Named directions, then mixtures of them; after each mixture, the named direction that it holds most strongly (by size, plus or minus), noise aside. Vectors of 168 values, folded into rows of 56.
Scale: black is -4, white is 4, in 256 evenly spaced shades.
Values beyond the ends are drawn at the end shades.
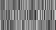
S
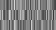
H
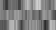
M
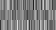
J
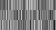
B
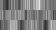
M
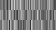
H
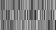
S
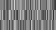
H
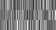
J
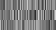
S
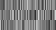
S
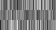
J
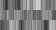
M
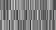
H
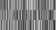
B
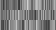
S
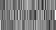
S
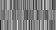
J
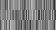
S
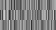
H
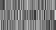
S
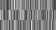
H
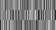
S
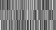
J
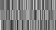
J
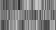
M
